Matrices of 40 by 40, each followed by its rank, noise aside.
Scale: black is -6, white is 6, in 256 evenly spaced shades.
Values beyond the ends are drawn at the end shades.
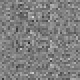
eight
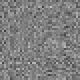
eight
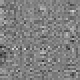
six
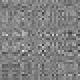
three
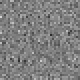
eight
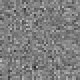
eight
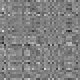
three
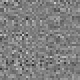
six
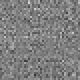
eight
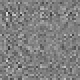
six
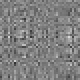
three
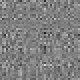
four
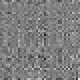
four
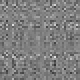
four
